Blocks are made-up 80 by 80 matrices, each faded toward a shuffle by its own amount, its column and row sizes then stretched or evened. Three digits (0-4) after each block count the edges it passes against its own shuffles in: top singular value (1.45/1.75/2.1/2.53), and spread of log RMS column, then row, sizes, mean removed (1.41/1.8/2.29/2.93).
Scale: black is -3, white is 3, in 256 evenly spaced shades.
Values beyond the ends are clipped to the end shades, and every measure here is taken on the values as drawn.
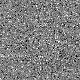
0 0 1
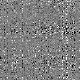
0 4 3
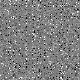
0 3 2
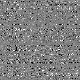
1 1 4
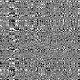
4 3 4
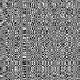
4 4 1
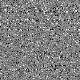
1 0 3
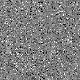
2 1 1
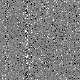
0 3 0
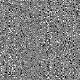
2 3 0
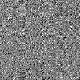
3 1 1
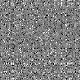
3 2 2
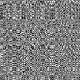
4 1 3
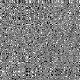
3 2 2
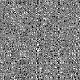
3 2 2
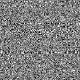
2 0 3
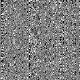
2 4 0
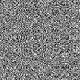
3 0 1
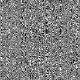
2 4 1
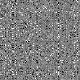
3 3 2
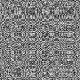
4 1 0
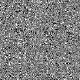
1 2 1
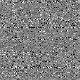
1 1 4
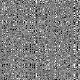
3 4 3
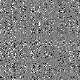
1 3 3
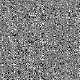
0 3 3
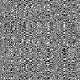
4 3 0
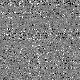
0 0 4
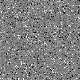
1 0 1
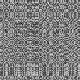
4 0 1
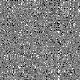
3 2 2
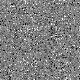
2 1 0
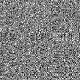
3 0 1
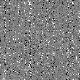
0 4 1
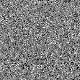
1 0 1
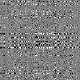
4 3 4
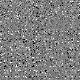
0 3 3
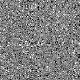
2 2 1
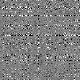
3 3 4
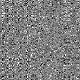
3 3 1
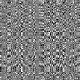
4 4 1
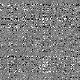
2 2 4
